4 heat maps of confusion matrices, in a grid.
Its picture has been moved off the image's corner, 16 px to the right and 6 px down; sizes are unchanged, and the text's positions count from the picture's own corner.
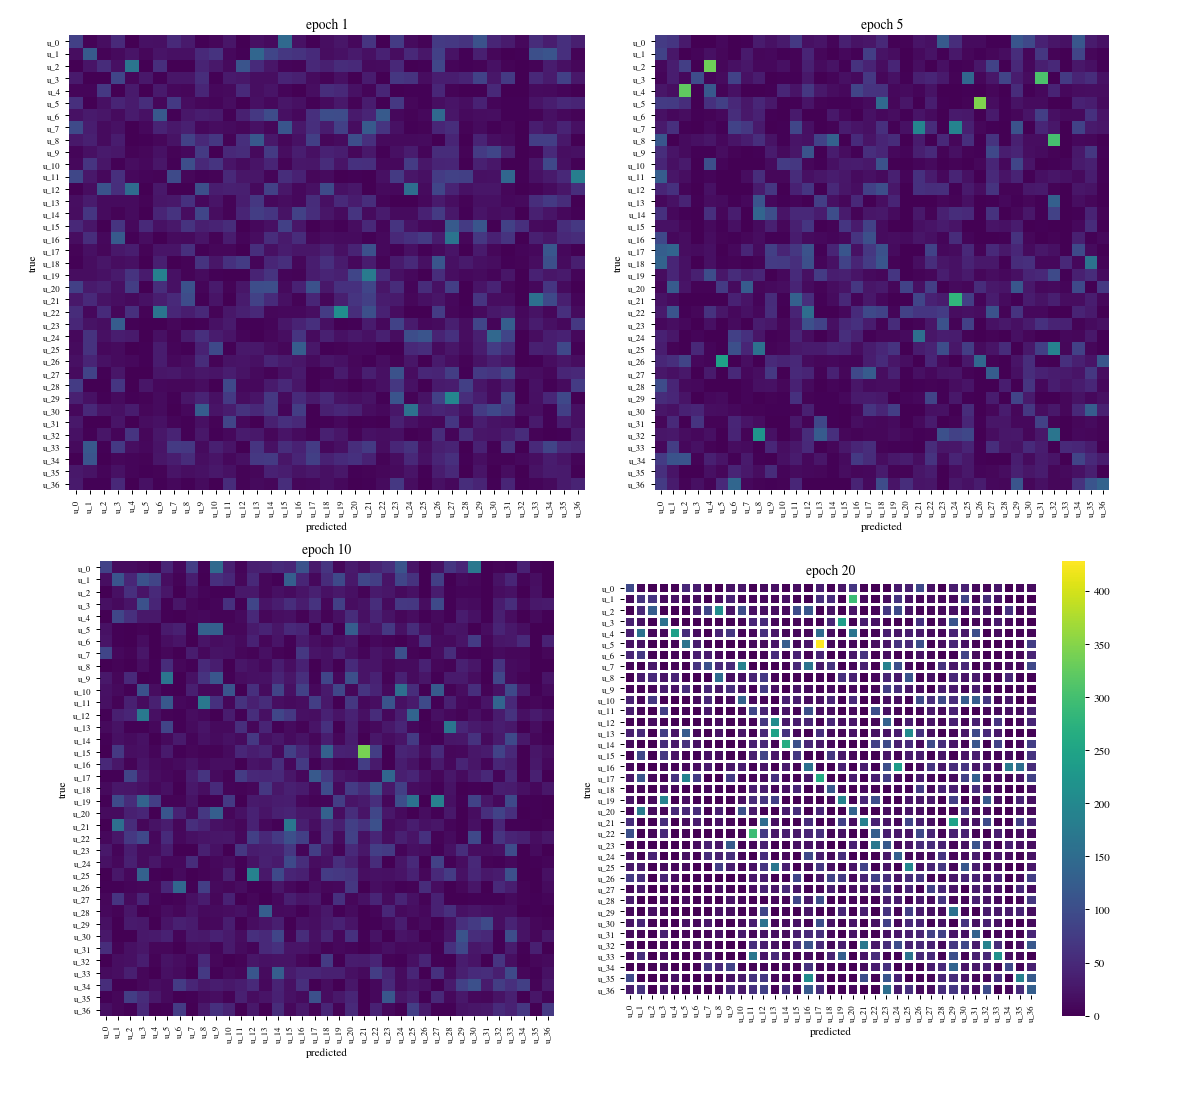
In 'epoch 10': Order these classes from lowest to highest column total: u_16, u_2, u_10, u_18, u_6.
u_6, u_10, u_2, u_16, u_18
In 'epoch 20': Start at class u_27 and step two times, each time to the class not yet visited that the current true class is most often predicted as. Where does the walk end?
u_22
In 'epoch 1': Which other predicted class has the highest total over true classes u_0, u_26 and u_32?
u_15
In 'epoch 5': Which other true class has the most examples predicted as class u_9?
u_14
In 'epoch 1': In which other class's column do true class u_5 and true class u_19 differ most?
u_6
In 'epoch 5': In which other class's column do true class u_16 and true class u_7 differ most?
u_21
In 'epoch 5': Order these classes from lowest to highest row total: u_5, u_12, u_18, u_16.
u_16, u_12, u_5, u_18
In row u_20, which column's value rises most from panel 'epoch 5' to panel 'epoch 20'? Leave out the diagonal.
u_10
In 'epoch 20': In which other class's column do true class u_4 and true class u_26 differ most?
u_20
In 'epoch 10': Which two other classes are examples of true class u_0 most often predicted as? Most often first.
u_30, u_9
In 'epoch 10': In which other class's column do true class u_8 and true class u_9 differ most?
u_5
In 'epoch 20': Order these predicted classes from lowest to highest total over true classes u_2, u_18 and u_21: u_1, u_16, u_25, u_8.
u_1, u_25, u_16, u_8
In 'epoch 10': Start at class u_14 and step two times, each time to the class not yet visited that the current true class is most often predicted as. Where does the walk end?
u_12
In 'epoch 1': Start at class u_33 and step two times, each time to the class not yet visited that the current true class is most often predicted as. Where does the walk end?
u_13
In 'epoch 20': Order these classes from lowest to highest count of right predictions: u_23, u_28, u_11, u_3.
u_28, u_11, u_23, u_3
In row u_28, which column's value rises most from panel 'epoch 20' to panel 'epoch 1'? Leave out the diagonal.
u_11
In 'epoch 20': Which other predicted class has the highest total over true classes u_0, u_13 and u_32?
u_25
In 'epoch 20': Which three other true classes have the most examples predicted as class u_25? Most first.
u_13, u_33, u_8
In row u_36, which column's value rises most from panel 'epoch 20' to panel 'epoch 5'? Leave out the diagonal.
u_6
